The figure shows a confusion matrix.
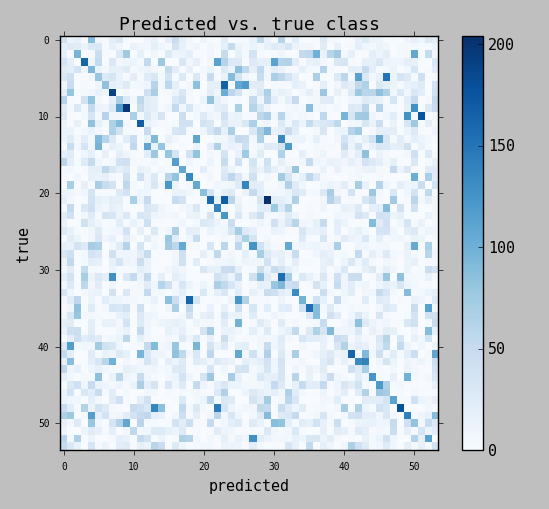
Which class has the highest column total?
23
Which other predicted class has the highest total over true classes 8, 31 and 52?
27
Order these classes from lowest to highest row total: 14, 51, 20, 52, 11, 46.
51, 46, 20, 52, 14, 11
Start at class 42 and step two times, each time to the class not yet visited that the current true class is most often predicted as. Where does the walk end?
0
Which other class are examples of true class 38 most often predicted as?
52
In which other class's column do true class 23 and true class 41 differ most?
53
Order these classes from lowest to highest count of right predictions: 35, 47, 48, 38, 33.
38, 47, 33, 35, 48
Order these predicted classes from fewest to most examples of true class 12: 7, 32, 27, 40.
40, 27, 32, 7
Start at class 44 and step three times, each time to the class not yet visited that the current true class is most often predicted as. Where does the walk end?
25
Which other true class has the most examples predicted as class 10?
21
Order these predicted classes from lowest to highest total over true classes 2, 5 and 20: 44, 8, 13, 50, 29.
29, 13, 8, 44, 50
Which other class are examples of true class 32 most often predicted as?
31
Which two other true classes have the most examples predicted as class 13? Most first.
48, 40
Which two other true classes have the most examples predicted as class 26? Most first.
19, 6
